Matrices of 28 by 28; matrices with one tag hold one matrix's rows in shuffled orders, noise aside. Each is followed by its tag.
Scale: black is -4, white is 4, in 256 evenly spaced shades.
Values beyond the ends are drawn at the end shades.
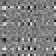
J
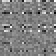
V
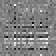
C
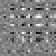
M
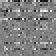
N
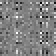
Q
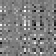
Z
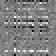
C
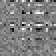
M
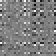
Z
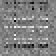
C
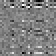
M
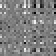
Z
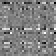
V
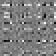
V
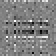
C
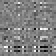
N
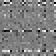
V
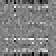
C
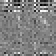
N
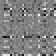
V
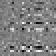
M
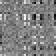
Z
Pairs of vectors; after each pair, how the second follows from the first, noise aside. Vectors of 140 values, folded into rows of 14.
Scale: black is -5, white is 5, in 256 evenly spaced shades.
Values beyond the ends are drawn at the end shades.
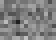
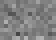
partly zeroed.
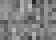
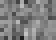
reversed.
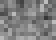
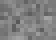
wrapped around, negated, shrunk.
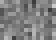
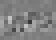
wrapped around, negated, partly zeroed.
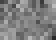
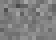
wrapped around, shrunk.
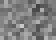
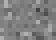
partly zeroed.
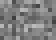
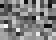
wrapped around, negated, scaled up.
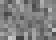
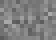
wrapped around, shrunk.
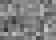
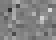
reversed, negated, partly zeroed.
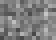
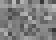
shuffled.
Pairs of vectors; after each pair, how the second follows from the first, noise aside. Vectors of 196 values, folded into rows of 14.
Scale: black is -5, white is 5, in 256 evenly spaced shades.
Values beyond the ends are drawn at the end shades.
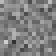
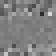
reversed, partly zeroed.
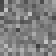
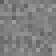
wrapped around, negated, shrunk.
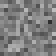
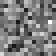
negated, scaled up.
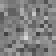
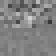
reversed, partly zeroed.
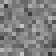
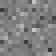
reversed, partly zeroed.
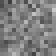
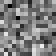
wrapped around, negated, scaled up.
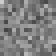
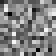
wrapped around, negated, scaled up.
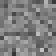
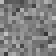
shuffled.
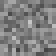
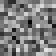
negated, scaled up.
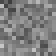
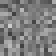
shuffled.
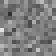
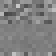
reversed, partly zeroed.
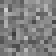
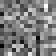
wrapped around, negated, scaled up.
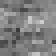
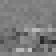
wrapped around, negated, partly zeroed.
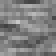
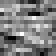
wrapped around, scaled up.
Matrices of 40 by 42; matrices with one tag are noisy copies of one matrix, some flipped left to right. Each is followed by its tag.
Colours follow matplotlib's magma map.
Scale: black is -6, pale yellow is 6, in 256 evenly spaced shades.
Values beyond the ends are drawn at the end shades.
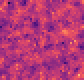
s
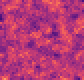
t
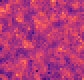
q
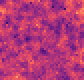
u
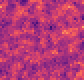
s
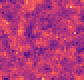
t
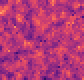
q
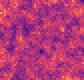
u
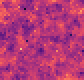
u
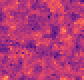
t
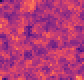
t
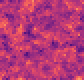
t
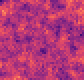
u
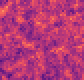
q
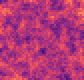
u
